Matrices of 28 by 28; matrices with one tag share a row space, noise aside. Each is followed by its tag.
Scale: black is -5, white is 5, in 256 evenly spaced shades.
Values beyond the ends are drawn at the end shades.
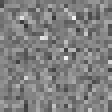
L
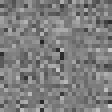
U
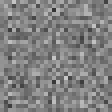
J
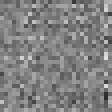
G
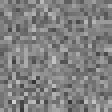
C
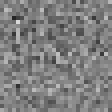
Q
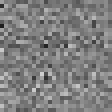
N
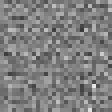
J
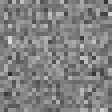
J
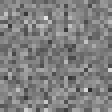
L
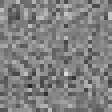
L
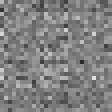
N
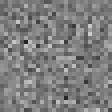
L
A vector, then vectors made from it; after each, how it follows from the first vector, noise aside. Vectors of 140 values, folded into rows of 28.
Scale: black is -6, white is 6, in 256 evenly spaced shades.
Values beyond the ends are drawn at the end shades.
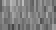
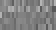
wrapped around, negated, partly zeroed.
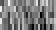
reversed, negated, scaled up.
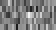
wrapped around, scaled up.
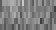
copied.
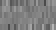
wrapped around, negated, partly zeroed.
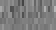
negated, partly zeroed.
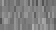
reversed, shrunk.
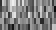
scaled up.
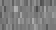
wrapped around, partly zeroed.
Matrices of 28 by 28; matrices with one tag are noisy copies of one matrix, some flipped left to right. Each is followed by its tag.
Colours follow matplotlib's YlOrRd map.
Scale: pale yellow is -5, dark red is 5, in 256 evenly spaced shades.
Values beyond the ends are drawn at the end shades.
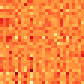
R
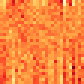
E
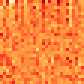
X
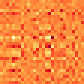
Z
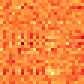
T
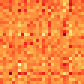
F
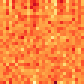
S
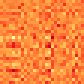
Z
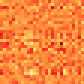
T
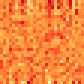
S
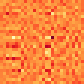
Z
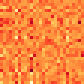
R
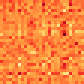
F
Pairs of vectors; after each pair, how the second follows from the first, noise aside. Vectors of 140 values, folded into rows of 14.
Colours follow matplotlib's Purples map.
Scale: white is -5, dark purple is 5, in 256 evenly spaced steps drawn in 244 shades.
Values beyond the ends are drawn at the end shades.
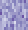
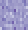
wrapped around, negated, partly zeroed.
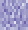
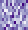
negated, scaled up.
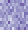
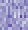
shuffled.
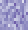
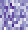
reversed, scaled up.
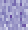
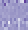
wrapped around, negated, partly zeroed.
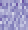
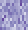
shuffled.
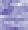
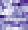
negated, scaled up.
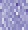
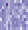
shuffled.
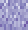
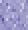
wrapped around, negated, partly zeroed.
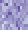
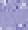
wrapped around, negated, partly zeroed.
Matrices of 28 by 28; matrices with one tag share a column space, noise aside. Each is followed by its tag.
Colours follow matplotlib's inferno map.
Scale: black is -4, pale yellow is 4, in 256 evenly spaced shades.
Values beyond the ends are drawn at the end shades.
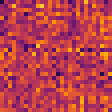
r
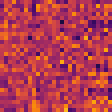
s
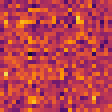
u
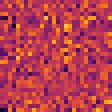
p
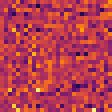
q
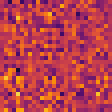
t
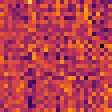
r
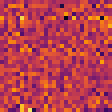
p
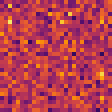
u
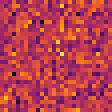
u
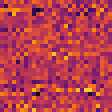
q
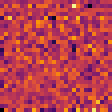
p
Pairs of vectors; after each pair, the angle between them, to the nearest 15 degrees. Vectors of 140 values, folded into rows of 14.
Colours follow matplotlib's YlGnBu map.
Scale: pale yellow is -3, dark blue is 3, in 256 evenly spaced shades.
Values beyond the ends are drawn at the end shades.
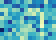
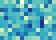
135 degrees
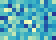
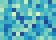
75 degrees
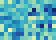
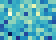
90 degrees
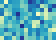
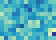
60 degrees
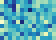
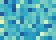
30 degrees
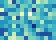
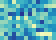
150 degrees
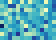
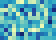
75 degrees
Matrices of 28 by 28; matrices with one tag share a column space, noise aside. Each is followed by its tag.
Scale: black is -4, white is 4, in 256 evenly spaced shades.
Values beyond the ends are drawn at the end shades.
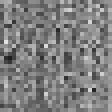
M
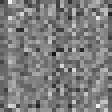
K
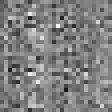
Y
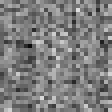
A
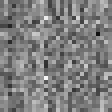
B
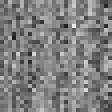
B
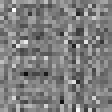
A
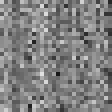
A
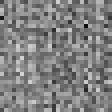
Y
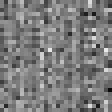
K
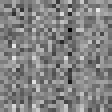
A
